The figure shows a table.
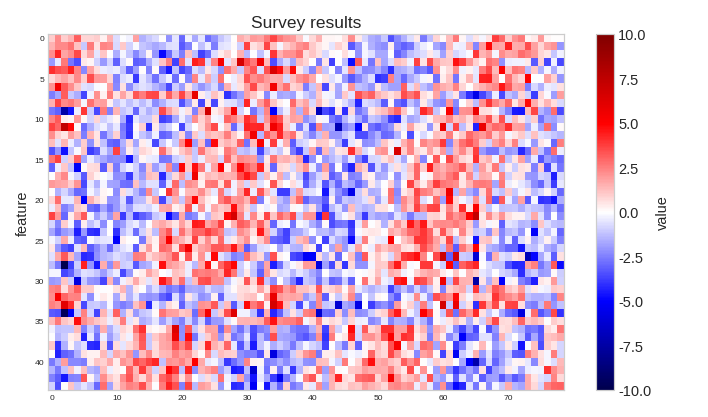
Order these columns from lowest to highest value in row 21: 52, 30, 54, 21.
52, 30, 54, 21
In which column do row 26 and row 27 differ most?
65
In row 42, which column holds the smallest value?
35
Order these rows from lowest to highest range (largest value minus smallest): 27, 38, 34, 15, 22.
15, 38, 22, 27, 34
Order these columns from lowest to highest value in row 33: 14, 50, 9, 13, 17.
50, 17, 9, 13, 14
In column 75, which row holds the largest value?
0
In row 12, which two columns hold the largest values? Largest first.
31, 35
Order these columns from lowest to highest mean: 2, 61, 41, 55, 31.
41, 2, 31, 55, 61
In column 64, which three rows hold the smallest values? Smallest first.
40, 7, 37
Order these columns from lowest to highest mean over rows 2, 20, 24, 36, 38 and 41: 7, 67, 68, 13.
7, 68, 67, 13
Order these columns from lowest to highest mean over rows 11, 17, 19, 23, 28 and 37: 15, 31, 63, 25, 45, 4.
45, 4, 15, 63, 31, 25
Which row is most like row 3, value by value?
16
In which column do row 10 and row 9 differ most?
34
